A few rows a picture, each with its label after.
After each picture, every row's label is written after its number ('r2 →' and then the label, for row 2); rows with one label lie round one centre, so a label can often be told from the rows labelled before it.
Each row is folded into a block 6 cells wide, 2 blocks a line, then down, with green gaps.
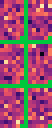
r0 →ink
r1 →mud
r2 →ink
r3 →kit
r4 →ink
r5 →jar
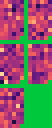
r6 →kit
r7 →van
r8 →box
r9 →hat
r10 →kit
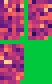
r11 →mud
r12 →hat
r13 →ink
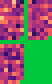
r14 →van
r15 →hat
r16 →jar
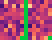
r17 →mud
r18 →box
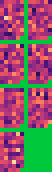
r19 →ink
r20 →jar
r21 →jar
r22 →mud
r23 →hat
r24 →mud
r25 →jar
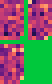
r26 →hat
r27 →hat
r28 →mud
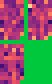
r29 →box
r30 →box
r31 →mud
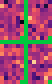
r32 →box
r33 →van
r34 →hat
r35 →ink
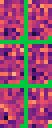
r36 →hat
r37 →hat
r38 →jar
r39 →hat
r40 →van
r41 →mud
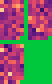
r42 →hat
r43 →van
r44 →box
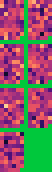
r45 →box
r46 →kit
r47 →hat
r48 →van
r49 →ink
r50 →van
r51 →jar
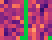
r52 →hat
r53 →kit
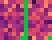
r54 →mud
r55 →box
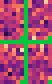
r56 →hat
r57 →box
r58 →mud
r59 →mud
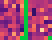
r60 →mud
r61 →jar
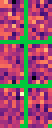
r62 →kit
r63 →van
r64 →van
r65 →hat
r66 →mud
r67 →mud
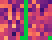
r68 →kit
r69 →kit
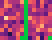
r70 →ink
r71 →van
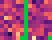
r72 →ink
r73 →box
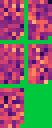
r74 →mud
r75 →van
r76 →mud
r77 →kit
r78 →jar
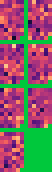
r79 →van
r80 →mud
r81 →van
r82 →mud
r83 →ink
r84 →ink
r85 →hat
